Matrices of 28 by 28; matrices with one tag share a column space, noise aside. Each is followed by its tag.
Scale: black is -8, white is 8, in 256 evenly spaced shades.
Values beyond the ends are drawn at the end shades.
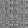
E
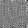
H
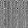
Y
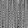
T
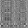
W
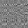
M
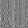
W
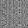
E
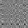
M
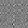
M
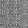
E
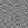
M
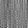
T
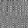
H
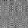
H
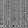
W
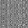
E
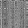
Y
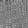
H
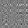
M
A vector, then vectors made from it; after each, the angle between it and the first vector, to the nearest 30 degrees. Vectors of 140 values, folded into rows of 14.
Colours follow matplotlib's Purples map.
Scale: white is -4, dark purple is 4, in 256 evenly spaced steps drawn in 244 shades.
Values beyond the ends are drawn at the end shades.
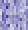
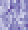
90 degrees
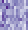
30 degrees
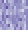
30 degrees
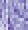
120 degrees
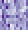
30 degrees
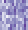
150 degrees
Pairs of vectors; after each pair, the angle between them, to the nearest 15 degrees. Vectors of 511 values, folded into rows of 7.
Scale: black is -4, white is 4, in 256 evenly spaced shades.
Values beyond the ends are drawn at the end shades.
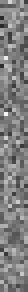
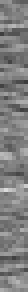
90 degrees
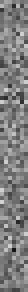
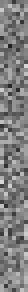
90 degrees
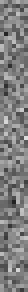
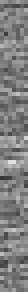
60 degrees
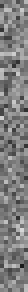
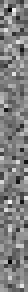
90 degrees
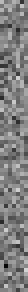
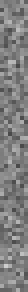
120 degrees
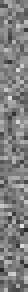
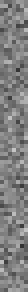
150 degrees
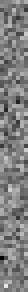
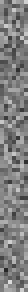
60 degrees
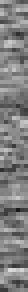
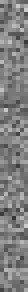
60 degrees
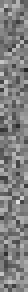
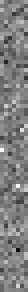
105 degrees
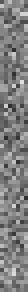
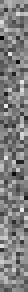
60 degrees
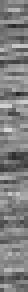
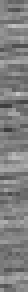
165 degrees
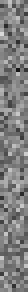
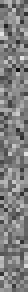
15 degrees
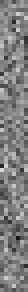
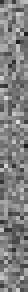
60 degrees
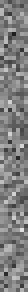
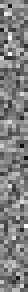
120 degrees
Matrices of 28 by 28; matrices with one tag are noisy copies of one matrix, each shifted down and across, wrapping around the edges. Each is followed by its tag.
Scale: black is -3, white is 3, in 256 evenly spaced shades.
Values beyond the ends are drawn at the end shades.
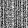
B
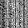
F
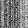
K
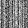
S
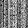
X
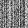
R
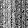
K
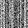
X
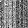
K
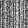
S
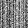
S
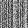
R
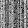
X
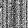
F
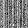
B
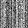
X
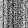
K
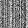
R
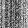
K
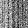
K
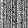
R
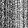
K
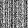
B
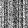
X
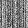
S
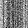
K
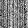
S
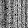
F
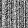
R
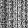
F
